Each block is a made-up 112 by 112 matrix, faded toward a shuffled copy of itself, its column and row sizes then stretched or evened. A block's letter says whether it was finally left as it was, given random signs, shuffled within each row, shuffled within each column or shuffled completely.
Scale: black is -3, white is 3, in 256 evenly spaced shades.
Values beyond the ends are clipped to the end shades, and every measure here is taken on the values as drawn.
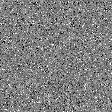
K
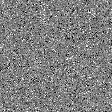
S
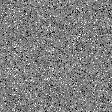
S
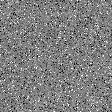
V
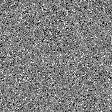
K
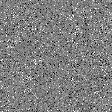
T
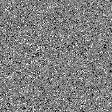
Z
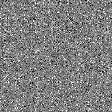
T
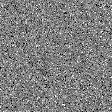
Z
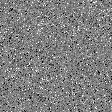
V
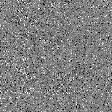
T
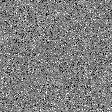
K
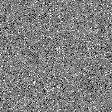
Z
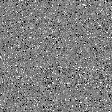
T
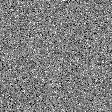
V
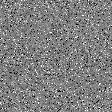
K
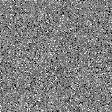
T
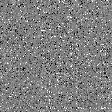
T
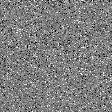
Z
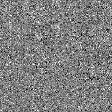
T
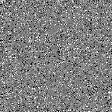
T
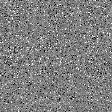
Z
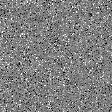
S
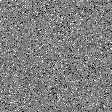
V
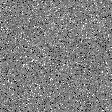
V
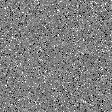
S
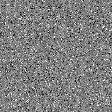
T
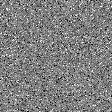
K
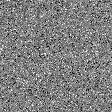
V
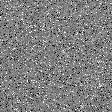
V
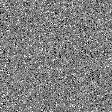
S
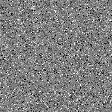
K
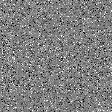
Z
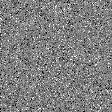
S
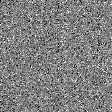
S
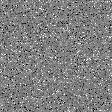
K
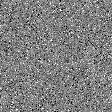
V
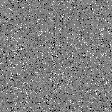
T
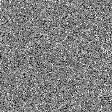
S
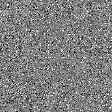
Z
